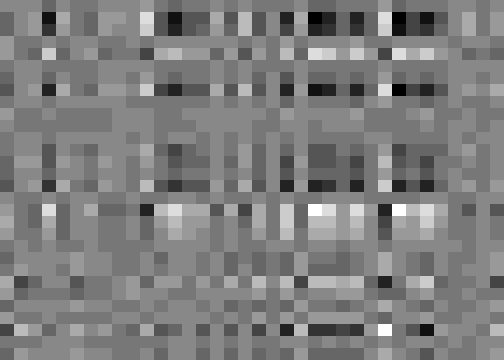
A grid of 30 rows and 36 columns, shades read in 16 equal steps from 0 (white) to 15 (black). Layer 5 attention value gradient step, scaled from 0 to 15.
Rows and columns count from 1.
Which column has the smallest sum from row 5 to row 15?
28
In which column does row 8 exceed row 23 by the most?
29
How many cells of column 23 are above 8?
12
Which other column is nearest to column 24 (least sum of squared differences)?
26
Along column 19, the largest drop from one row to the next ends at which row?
24
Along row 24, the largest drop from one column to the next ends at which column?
23
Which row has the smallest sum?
18
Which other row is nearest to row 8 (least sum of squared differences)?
2
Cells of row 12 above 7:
17
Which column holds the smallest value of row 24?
31
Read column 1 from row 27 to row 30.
6 11 8 9
